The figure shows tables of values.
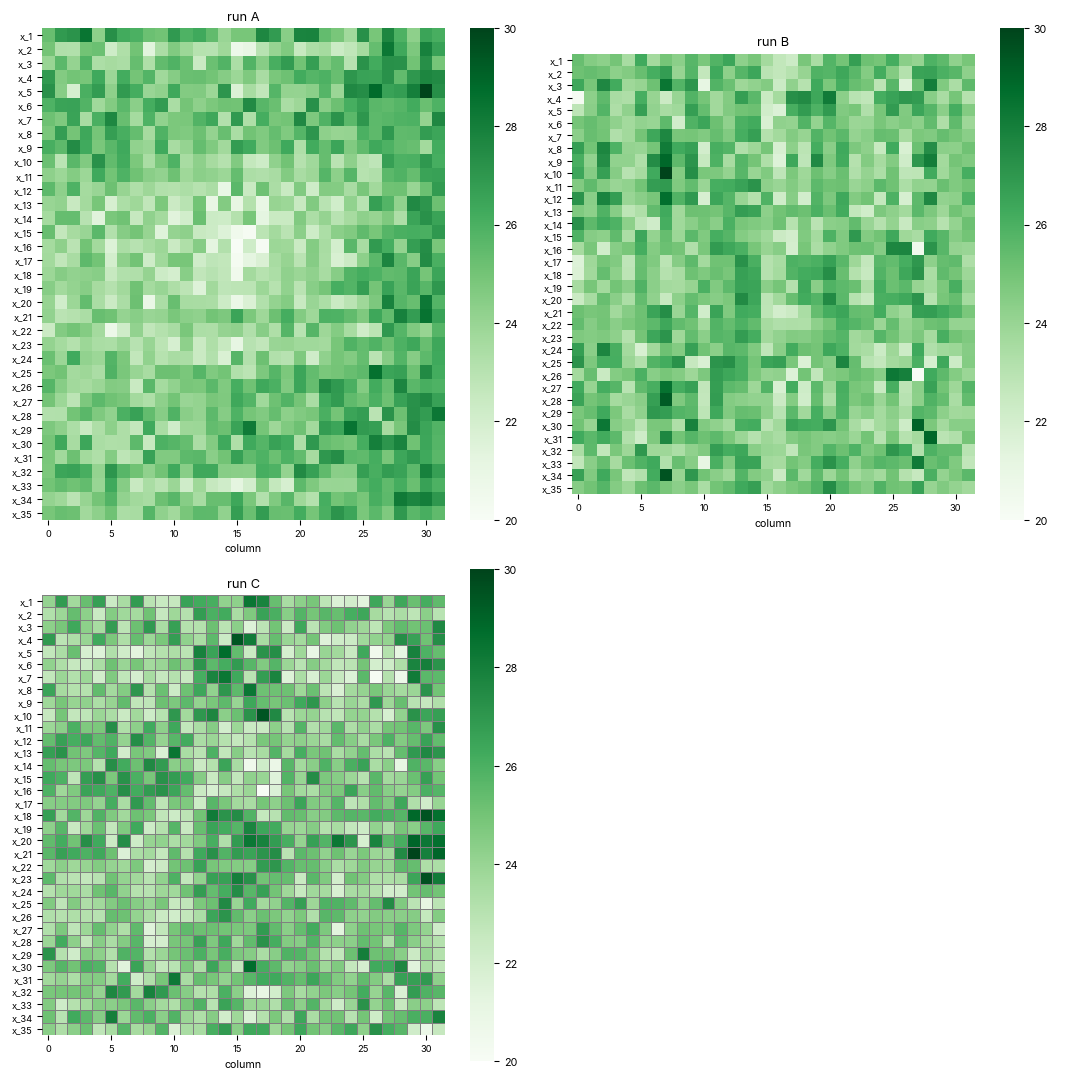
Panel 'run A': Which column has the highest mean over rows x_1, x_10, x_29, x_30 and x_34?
30
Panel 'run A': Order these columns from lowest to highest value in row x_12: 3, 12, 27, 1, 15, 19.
19, 12, 3, 1, 27, 15
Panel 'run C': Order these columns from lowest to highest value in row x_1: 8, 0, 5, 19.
5, 8, 19, 0
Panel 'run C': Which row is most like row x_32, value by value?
x_14
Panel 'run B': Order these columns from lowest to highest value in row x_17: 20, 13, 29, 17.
29, 17, 20, 13
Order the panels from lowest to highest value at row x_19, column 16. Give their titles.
run A, run B, run C
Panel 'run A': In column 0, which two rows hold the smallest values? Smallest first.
x_22, x_28
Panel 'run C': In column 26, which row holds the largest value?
x_20
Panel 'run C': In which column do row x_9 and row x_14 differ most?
16
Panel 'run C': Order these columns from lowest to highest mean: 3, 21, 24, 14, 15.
24, 3, 21, 15, 14
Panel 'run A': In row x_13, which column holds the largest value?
29
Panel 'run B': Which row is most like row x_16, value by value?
x_26
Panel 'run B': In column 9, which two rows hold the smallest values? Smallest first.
x_25, x_16
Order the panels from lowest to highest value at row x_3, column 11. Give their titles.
run C, run A, run B
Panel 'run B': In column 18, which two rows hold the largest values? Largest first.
x_4, x_5
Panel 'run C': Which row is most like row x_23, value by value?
x_6
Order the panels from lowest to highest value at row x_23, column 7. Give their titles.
run A, run C, run B
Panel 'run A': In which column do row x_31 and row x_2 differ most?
15
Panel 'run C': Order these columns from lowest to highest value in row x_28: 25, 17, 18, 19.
19, 25, 18, 17
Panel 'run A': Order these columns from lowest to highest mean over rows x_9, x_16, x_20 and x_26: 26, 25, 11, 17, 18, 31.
17, 11, 25, 18, 31, 26
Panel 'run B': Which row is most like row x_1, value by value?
x_15
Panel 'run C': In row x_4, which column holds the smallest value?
22
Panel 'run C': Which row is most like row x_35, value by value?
x_25
